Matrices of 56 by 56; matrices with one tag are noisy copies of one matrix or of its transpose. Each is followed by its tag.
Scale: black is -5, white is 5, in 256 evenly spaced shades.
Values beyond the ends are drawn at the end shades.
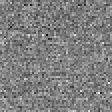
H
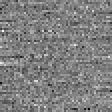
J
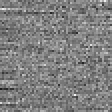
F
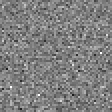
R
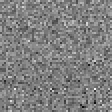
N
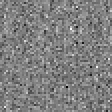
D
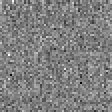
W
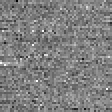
J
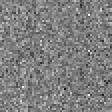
N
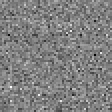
R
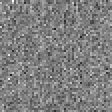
W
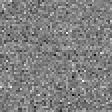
R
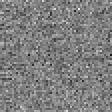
W
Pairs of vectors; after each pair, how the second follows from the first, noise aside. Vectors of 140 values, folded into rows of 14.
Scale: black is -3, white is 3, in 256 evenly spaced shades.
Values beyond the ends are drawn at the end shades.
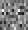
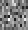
reversed.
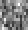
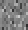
wrapped around, partly zeroed.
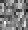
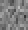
wrapped around, negated, shrunk.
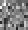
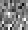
shuffled.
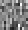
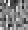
reversed.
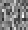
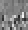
partly zeroed.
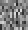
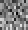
shuffled.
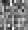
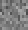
wrapped around, negated, shrunk.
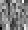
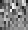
wrapped around.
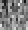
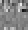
wrapped around, partly zeroed.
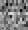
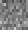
wrapped around, negated, shrunk.
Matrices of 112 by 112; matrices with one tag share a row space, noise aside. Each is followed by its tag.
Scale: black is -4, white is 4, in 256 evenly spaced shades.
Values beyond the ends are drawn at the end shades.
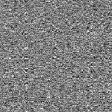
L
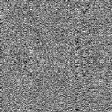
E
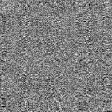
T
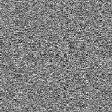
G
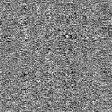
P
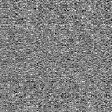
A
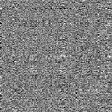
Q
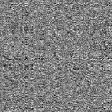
L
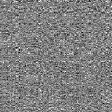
A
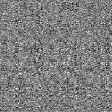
A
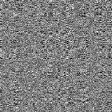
G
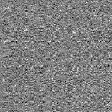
L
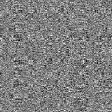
G
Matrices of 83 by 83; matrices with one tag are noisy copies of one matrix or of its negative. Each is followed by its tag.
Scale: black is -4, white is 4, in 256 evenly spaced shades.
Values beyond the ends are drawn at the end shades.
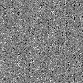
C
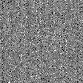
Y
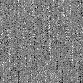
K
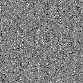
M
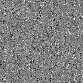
C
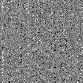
Y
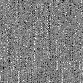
K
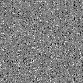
C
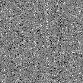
M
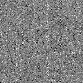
M
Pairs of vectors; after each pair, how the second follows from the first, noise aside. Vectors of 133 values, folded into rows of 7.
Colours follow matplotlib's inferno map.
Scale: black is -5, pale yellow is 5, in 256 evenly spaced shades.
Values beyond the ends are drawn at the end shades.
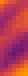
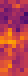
wrapped around.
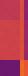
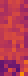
partly zeroed.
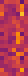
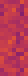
negated, shrunk.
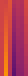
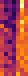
reversed, scaled up.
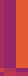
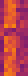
wrapped around.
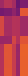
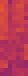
reversed, shrunk.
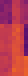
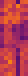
wrapped around.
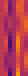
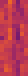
reversed, shrunk.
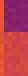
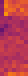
wrapped around, negated, partly zeroed.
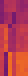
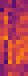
wrapped around.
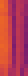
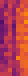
reversed.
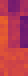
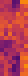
wrapped around.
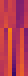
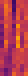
reversed.
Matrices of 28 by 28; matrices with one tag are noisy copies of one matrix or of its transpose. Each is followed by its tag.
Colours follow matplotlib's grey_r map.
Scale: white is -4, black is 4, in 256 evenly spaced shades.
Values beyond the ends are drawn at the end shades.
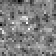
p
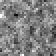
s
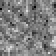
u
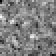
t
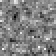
s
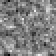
u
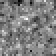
p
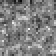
p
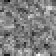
u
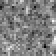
u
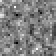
s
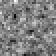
s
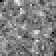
t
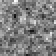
s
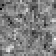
u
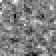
s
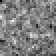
t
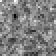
s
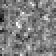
p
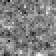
u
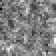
u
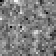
t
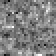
u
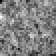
t
